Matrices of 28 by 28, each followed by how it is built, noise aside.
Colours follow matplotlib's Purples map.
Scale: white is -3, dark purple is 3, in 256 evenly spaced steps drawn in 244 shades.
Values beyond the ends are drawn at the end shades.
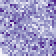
smooth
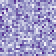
noise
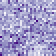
smooth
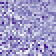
lower triangular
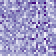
low rank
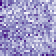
smooth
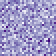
noise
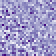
lower triangular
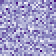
noise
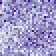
smooth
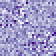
block diagonal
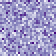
noise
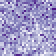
smooth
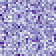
repeating rows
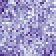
smooth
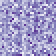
repeating rows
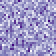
noise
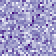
noise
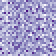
repeating rows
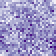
smooth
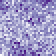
smooth
